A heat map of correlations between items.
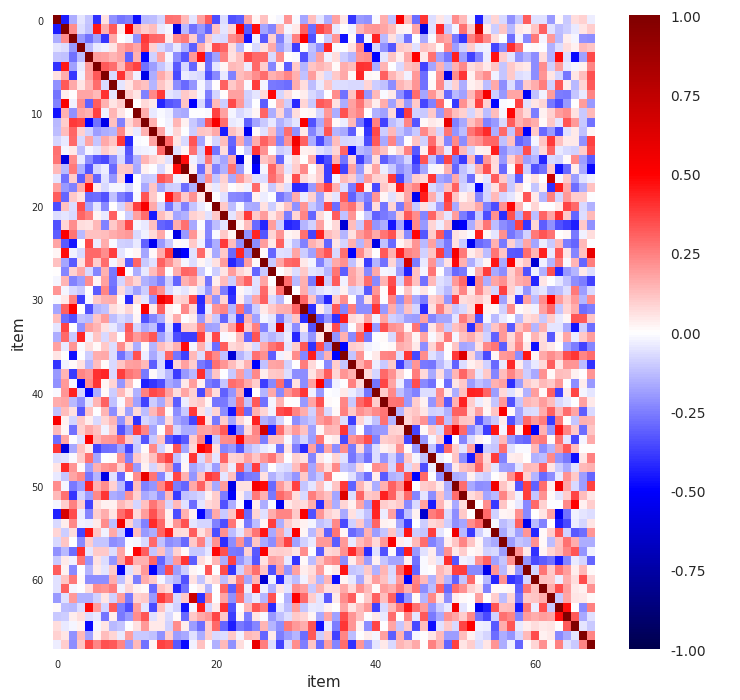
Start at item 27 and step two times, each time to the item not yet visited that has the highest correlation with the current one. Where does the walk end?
54
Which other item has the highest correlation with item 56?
42
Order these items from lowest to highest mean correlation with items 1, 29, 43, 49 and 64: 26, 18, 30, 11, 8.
8, 30, 26, 18, 11
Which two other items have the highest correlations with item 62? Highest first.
17, 30
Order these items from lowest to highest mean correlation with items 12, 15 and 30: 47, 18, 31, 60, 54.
18, 60, 47, 31, 54
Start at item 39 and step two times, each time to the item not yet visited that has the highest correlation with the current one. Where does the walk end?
28
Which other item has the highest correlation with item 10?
57
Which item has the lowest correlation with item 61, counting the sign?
15
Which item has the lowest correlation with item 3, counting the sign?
39
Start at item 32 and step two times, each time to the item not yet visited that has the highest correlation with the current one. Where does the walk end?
51
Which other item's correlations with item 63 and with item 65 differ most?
4
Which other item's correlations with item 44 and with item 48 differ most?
26
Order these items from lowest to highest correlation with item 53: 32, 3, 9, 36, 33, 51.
32, 36, 3, 51, 33, 9
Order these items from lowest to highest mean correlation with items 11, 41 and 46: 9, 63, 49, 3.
9, 63, 3, 49
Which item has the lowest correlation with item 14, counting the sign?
37
